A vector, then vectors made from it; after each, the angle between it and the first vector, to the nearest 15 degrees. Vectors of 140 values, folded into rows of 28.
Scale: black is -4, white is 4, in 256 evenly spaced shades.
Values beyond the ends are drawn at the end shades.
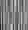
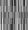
150 degrees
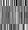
105 degrees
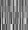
30 degrees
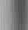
105 degrees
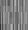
15 degrees
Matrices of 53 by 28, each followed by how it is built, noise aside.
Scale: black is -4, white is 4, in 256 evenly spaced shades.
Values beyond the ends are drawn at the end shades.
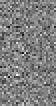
low rank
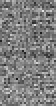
blocks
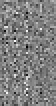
uneven columns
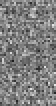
blocks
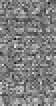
blocks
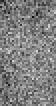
smooth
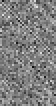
Toeplitz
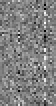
uneven columns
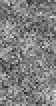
smooth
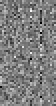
uneven columns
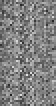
repeating rows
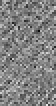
Hankel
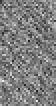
Toeplitz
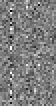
uneven columns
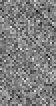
Toeplitz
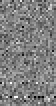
uneven rows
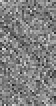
Toeplitz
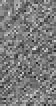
Hankel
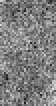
smooth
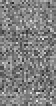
blocks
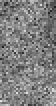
smooth
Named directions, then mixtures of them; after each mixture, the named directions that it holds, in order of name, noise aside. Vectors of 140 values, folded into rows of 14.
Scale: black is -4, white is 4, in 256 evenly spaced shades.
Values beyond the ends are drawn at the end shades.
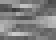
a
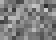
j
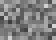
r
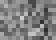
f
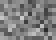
f.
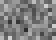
r.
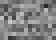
a, j, r.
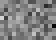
f, j, r.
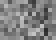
f.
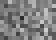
f.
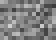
a, f, j.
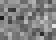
a, f, r.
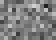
j.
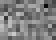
a, j, r.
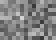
f.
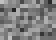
a, j, r.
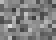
a, j, r.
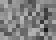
f.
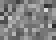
j, r.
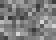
a, f, j.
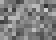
j.
